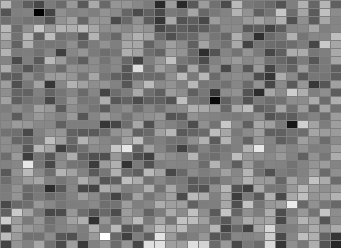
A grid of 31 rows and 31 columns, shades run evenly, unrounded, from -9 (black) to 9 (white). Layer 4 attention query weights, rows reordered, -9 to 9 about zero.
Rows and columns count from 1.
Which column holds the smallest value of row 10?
25
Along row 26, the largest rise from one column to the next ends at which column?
23
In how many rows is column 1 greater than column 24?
15
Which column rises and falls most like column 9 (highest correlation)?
5
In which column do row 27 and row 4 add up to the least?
26
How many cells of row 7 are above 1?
10
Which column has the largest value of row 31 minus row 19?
18
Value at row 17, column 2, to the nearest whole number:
-1
